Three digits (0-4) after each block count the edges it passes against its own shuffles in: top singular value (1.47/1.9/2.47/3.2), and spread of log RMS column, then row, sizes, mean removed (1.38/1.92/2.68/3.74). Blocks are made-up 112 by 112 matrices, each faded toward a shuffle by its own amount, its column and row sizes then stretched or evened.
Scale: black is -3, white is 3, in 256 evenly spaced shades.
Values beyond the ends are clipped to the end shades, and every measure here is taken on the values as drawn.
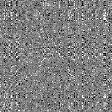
3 3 2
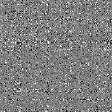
1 3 3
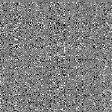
1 3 3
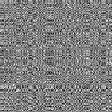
4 0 3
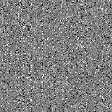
2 2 0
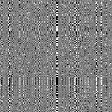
4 4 1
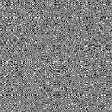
3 1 3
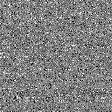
1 0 2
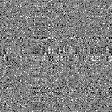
3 1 2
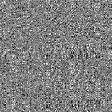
2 2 0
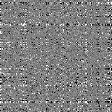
3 3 3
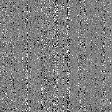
1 4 1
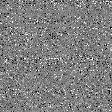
0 0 3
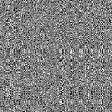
3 3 0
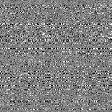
3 0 4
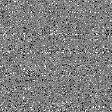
0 2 3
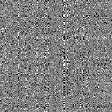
3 3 1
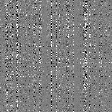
1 4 3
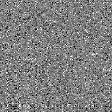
2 2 1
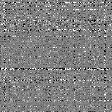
1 3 4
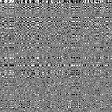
4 2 4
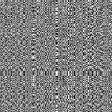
4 4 0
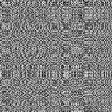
4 1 3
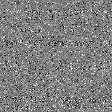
0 1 3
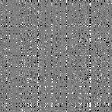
3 4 3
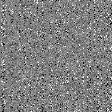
1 3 1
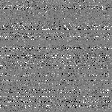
0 1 4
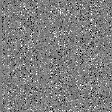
0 3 0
